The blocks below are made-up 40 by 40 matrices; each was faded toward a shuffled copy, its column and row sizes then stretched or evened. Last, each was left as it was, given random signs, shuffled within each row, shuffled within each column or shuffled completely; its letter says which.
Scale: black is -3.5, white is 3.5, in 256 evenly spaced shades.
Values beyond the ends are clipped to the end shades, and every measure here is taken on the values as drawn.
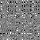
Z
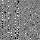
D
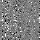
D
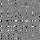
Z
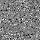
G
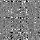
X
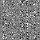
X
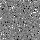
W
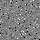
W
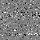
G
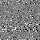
G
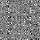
X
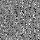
D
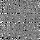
X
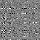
Z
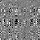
Z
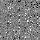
D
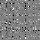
Z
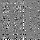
X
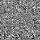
X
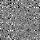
X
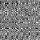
Z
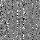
D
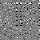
Z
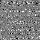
G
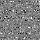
G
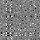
Z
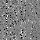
D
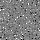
W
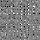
Z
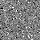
W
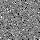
W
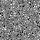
W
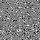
G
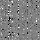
D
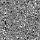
D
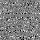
G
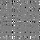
Z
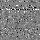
G
